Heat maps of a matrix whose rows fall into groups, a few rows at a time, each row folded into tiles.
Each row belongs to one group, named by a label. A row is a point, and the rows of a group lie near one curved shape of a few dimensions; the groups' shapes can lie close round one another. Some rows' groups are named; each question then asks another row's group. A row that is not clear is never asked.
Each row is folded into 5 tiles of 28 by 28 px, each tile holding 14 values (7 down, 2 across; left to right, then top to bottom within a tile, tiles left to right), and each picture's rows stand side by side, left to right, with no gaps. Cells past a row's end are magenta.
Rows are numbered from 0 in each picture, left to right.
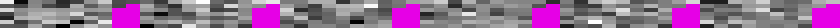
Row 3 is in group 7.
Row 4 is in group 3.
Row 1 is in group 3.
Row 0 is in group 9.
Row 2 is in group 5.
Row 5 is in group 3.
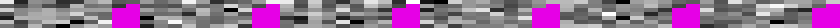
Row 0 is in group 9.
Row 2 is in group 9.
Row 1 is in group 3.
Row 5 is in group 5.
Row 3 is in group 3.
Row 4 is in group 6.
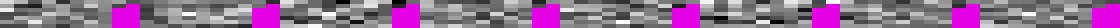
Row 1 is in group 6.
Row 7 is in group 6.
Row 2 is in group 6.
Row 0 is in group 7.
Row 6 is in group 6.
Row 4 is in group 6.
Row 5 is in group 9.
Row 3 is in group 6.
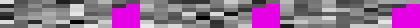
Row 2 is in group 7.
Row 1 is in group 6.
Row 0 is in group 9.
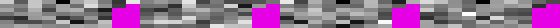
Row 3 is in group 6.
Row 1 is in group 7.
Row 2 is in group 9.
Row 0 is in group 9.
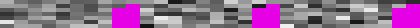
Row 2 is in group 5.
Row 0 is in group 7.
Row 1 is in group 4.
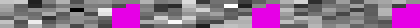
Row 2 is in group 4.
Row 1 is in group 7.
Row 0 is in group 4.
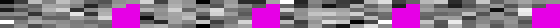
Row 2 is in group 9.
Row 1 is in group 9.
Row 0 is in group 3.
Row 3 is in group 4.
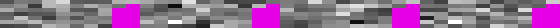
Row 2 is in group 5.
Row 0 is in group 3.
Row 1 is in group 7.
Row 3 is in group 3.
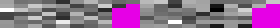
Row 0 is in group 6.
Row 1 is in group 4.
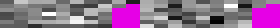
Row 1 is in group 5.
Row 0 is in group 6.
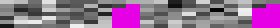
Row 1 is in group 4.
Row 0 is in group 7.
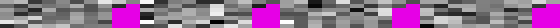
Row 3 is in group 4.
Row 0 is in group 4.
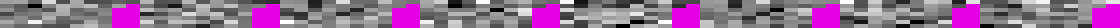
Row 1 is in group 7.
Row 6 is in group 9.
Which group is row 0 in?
7
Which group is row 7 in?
3
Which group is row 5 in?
4
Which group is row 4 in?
9
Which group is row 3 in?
4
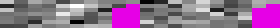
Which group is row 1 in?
3
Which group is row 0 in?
5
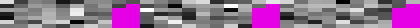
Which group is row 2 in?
9
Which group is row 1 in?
3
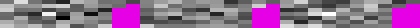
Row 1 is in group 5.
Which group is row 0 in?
6
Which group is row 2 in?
6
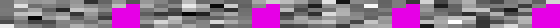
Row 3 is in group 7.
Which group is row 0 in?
5
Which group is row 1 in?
4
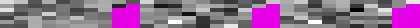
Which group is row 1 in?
7
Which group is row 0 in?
7
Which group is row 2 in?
4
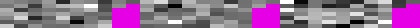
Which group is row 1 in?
7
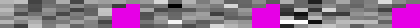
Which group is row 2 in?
4
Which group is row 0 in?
4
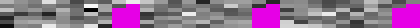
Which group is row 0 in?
3
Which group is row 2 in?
6
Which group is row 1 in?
7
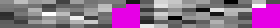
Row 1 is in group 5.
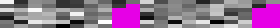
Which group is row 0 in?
9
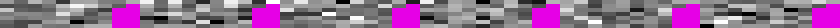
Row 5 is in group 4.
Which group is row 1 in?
9
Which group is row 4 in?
4
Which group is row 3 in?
9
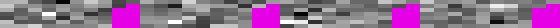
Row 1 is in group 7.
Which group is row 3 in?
5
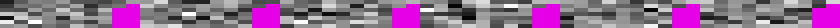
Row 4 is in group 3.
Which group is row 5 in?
9
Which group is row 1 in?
6
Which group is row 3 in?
3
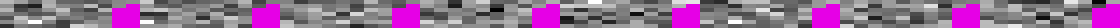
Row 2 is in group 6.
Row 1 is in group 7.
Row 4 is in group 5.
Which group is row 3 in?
4
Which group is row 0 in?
7
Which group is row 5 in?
3
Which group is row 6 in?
5
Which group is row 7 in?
6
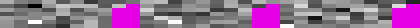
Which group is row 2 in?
5
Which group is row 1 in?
4
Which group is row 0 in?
7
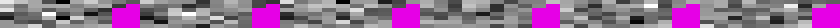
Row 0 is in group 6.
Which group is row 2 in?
9
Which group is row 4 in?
5
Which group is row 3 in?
4
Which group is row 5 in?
5
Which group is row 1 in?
6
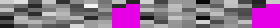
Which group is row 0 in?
7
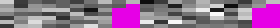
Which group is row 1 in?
3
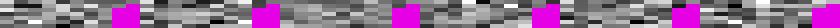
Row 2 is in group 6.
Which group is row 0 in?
7
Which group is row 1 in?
9
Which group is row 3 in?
7
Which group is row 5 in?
3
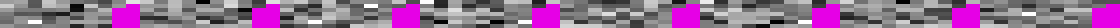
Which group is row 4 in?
6
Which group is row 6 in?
9
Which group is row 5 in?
9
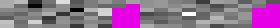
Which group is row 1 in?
6
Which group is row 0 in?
4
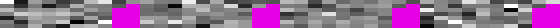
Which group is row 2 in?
7
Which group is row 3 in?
3
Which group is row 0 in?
9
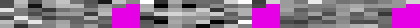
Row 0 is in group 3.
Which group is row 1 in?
9
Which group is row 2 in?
5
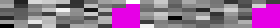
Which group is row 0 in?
3
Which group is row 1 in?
5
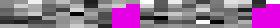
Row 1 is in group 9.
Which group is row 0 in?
5
